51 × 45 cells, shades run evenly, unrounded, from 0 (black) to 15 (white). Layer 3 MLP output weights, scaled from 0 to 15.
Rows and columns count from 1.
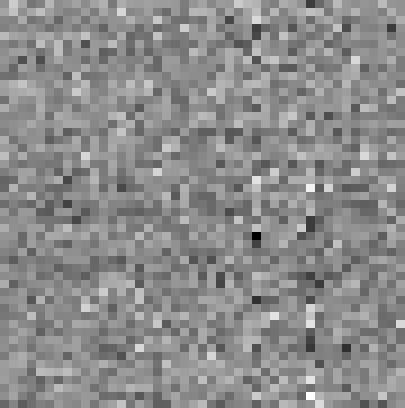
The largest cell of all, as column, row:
35, 50
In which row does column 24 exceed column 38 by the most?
45
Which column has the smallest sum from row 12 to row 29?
6
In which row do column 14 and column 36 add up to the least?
24
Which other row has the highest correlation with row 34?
31
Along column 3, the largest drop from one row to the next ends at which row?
8
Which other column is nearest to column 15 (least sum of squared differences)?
17
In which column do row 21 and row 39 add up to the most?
10
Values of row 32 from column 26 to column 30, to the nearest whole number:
8 9 7 7 7
